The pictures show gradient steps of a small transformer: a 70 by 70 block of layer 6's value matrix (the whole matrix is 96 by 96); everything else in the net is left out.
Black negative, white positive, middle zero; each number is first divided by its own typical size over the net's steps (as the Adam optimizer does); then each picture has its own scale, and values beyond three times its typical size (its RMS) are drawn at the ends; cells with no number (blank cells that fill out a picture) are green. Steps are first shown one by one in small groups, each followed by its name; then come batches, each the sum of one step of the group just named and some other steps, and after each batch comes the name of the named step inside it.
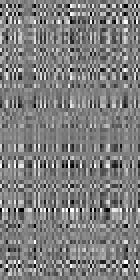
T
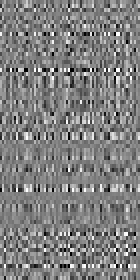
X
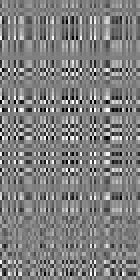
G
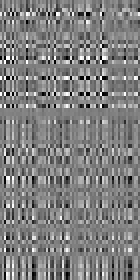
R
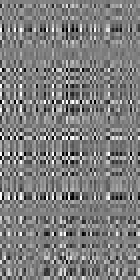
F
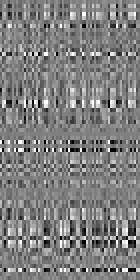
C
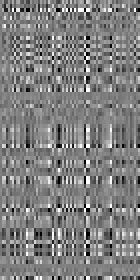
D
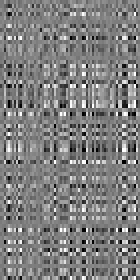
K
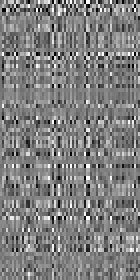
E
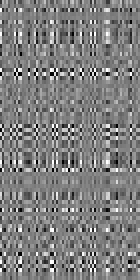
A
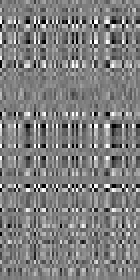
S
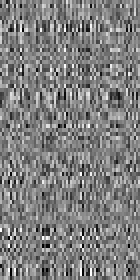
A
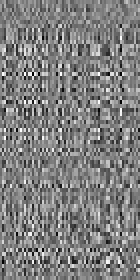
C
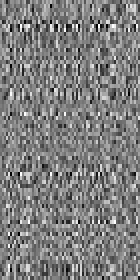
S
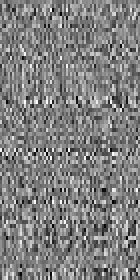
C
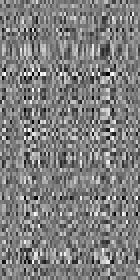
F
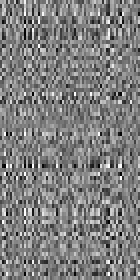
F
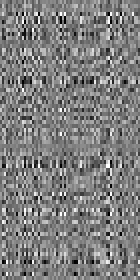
F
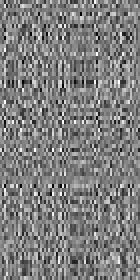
C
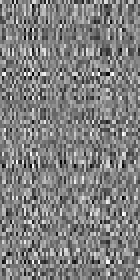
K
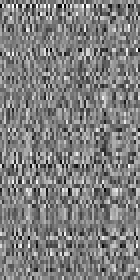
X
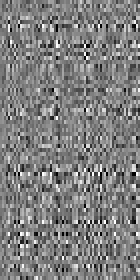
D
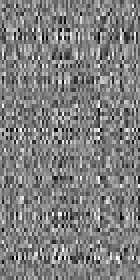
E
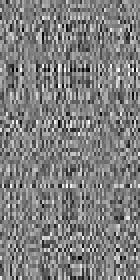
X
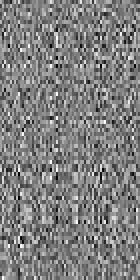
D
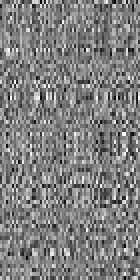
K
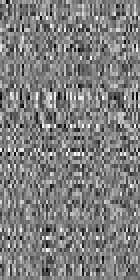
C
